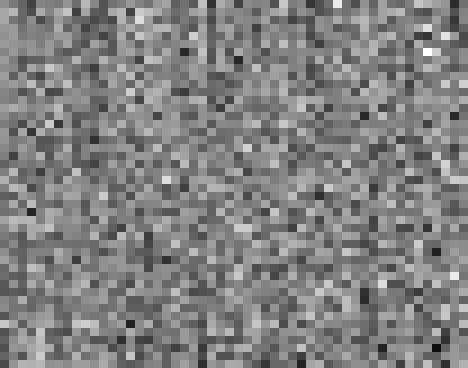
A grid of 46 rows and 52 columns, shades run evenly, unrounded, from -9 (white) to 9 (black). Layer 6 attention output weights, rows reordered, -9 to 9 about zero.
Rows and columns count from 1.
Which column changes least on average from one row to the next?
1
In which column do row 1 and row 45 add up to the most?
36
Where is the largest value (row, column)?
44, 49
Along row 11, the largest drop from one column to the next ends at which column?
42
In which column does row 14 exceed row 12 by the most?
43
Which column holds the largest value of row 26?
40
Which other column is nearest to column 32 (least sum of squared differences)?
8
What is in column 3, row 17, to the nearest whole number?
-3
